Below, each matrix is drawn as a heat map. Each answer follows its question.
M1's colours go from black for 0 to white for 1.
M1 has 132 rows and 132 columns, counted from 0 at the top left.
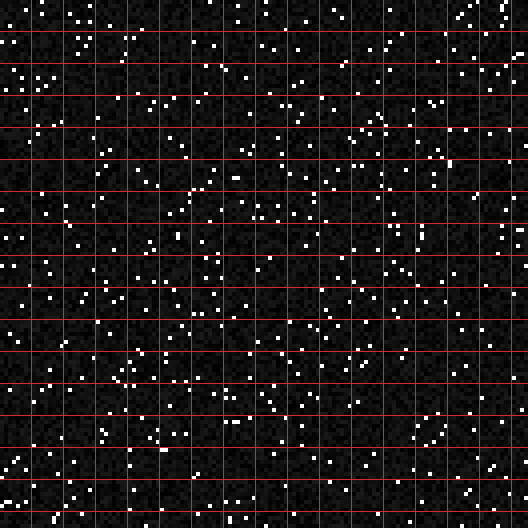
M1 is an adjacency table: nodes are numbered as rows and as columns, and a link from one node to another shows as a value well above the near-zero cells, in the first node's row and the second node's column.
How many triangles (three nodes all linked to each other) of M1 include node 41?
2
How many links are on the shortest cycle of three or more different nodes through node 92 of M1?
4
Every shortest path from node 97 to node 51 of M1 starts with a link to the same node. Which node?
node 10
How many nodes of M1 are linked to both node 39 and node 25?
2
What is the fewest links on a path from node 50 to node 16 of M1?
5
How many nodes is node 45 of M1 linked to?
3
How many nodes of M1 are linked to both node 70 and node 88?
1
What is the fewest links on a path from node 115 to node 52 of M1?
4
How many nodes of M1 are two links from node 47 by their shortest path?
8
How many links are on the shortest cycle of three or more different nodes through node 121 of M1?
6
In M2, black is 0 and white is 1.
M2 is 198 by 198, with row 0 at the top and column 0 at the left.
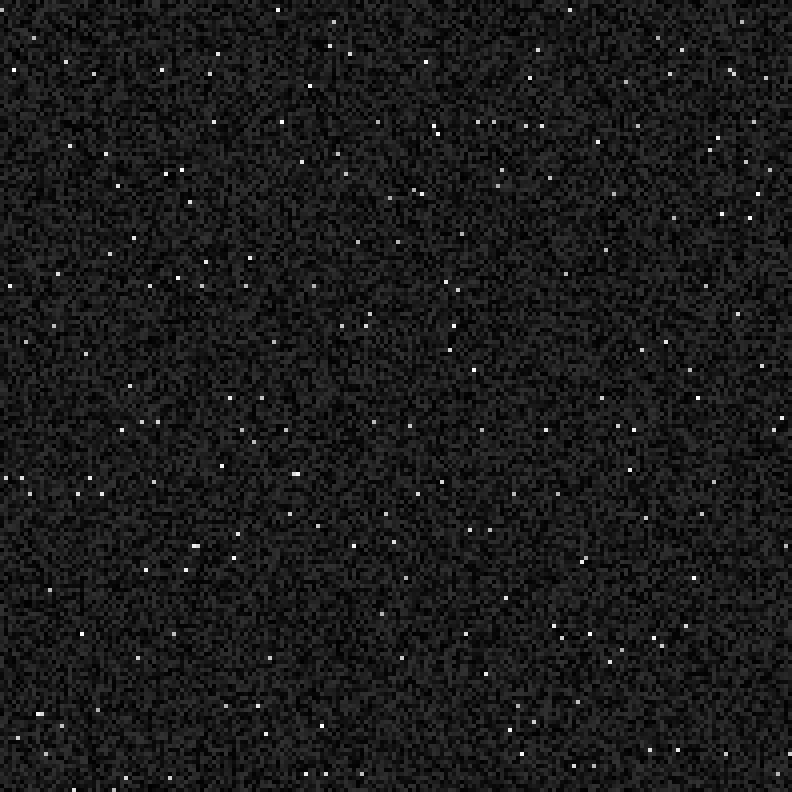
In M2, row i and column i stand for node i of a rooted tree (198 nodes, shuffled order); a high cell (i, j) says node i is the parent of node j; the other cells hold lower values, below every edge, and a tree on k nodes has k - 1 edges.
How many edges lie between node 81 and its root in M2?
2
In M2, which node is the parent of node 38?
120
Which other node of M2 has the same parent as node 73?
74
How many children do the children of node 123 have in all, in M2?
8
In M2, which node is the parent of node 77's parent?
88
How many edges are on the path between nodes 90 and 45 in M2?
4
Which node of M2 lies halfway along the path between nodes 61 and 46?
2
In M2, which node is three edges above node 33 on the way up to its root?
180
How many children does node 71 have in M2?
6
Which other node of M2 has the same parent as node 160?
112
